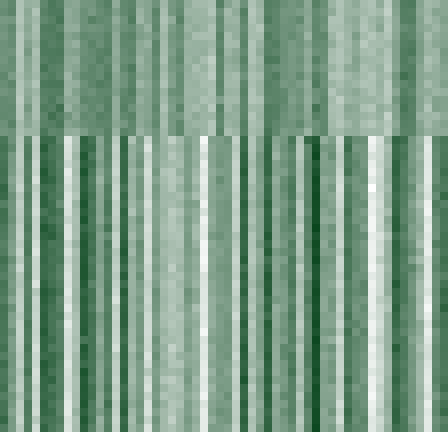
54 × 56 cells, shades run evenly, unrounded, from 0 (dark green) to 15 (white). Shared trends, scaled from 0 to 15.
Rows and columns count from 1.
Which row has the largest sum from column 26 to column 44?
13
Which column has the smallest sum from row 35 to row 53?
40
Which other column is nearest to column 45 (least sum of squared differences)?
55
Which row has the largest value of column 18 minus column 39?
18
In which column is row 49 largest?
47
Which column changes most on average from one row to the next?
42
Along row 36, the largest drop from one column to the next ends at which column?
6
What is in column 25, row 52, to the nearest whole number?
9
